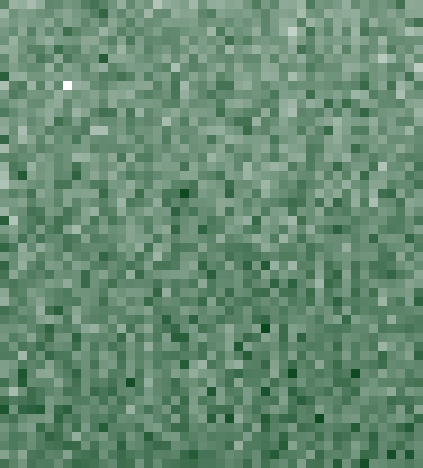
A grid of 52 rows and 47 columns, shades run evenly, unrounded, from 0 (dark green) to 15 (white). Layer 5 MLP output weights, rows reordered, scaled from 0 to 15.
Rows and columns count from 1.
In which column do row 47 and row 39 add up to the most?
17
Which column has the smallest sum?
35
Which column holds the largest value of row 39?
43
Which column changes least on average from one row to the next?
10
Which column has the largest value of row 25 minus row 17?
2
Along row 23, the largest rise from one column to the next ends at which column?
42
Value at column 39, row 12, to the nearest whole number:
3
